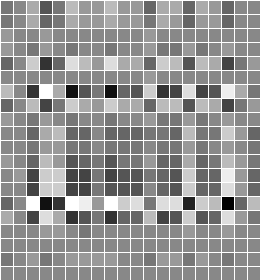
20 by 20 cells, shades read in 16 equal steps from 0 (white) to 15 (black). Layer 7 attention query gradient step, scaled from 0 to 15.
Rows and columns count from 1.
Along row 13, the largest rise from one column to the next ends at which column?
6
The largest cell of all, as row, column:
15, 18
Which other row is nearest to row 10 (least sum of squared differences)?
12
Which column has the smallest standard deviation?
2
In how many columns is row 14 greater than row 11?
12
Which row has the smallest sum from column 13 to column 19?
5
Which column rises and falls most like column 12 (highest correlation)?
1
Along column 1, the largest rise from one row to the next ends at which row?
8
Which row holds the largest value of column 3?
7
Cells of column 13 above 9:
2
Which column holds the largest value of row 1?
4
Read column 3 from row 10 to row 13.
9 8 9 11
